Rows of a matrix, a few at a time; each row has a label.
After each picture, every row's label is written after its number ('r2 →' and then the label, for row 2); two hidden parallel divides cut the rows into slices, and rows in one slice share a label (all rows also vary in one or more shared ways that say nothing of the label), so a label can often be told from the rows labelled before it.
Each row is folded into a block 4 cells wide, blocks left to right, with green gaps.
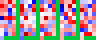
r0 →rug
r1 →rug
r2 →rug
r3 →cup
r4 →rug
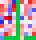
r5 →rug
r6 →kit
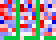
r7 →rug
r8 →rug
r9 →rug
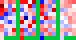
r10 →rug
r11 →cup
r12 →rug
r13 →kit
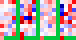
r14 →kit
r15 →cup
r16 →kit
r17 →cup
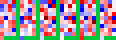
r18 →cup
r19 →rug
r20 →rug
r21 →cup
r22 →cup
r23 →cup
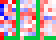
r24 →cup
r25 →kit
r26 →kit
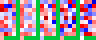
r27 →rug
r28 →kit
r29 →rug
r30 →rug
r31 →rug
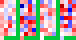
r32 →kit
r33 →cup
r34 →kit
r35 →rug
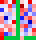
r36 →cup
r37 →rug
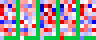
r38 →rug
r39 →kit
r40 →cup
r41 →cup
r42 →rug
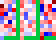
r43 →rug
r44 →kit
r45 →cup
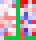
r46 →kit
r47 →kit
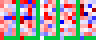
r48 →kit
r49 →cup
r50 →kit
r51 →kit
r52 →rug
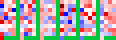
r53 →cup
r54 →cup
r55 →kit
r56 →rug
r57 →kit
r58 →kit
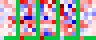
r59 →kit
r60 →cup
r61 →cup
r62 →rug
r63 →kit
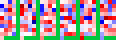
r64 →cup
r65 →rug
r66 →cup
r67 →rug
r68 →cup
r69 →rug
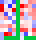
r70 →rug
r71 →kit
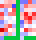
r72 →kit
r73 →kit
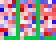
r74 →cup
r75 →rug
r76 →rug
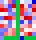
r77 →rug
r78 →rug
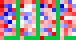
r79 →rug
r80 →kit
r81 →cup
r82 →cup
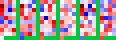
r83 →rug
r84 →rug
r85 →cup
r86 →kit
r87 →rug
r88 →cup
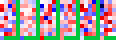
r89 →rug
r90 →kit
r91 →cup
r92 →cup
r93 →rug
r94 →cup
